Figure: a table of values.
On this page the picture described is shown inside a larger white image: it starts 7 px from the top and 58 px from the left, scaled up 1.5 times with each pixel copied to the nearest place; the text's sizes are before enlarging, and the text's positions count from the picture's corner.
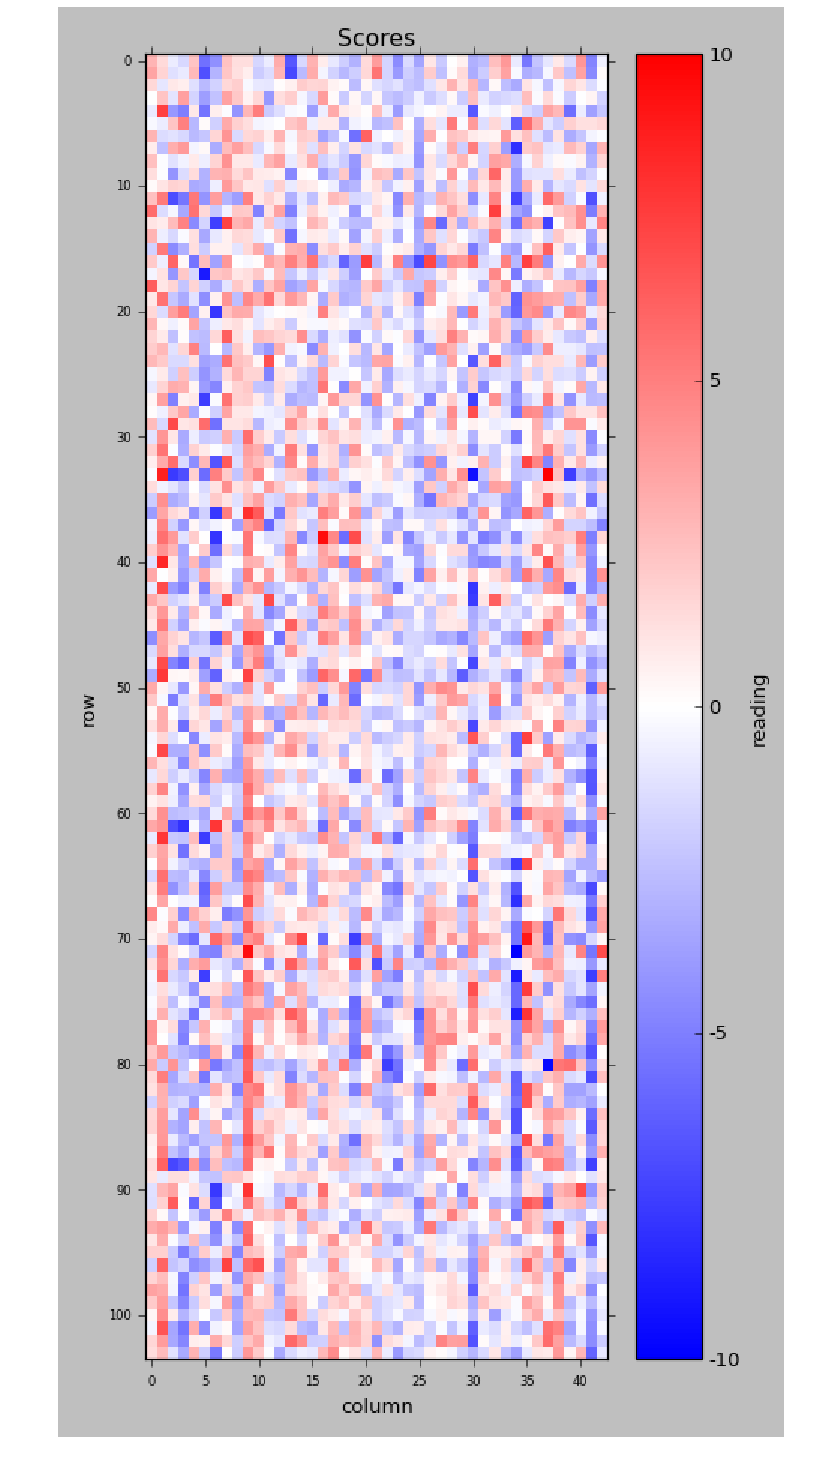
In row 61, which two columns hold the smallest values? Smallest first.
3, 2
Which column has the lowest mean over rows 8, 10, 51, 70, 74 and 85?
34
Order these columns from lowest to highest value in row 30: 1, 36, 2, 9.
2, 36, 1, 9
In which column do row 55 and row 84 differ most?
30
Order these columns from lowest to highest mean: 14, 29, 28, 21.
29, 21, 14, 28
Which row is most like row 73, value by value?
81
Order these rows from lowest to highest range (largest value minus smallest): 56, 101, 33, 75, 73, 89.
89, 56, 75, 101, 73, 33
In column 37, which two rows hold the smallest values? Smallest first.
80, 13
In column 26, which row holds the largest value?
16
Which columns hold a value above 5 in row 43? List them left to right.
7, 11, 32
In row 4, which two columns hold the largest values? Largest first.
1, 10
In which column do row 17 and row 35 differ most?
5
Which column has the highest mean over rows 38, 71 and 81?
9
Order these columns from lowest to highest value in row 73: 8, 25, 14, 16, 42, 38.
25, 14, 8, 16, 38, 42
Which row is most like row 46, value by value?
36
